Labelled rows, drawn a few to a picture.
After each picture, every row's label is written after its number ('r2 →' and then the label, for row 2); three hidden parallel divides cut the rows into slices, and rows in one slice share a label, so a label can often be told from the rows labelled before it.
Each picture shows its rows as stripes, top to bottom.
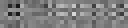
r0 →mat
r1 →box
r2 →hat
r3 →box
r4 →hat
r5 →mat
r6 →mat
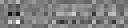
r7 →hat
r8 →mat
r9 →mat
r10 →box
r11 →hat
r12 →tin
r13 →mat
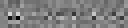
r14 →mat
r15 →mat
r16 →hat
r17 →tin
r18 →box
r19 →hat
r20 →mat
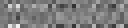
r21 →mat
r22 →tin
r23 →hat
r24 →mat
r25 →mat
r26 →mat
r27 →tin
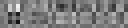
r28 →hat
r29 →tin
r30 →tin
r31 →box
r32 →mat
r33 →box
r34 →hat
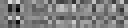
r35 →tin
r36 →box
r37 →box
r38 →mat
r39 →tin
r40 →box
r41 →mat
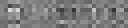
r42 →hat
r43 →mat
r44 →tin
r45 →hat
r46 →hat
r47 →mat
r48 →hat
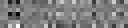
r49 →box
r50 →mat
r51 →hat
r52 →box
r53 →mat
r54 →hat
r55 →tin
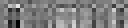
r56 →mat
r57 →tin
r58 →box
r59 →mat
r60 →mat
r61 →box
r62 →box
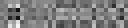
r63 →hat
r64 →tin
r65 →box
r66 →mat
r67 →box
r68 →tin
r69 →tin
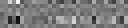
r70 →tin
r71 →mat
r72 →hat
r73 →hat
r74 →box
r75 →box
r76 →hat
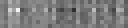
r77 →hat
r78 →hat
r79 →tin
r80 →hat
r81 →hat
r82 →hat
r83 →hat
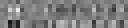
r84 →mat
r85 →hat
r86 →tin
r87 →hat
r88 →hat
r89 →box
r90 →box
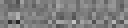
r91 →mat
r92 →mat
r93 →mat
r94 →hat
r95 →hat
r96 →box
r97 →hat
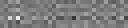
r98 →hat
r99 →mat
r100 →hat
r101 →mat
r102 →tin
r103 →mat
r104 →mat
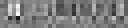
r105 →hat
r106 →tin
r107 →tin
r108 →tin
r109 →box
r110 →mat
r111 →hat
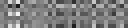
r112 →tin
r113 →box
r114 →hat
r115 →tin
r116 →mat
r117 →hat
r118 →tin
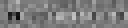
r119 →hat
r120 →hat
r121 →hat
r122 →box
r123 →box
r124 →mat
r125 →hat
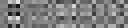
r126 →tin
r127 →box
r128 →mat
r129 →box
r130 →tin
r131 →hat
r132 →box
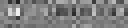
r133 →box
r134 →hat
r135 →tin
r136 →tin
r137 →mat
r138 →hat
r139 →mat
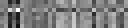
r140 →box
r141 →mat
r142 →tin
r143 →box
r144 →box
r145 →box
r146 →box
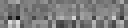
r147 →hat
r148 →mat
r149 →mat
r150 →mat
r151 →box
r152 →tin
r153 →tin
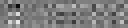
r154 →hat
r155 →box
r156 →mat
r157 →tin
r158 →mat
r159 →tin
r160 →hat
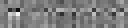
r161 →hat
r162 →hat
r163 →box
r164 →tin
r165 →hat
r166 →hat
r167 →hat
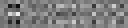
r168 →hat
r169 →box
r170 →mat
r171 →tin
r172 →mat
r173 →box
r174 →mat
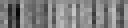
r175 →mat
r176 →box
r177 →box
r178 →box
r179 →box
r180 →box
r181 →box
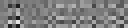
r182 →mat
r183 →box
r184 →hat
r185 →hat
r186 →box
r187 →tin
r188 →box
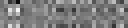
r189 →box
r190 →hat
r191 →tin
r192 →hat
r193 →mat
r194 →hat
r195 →tin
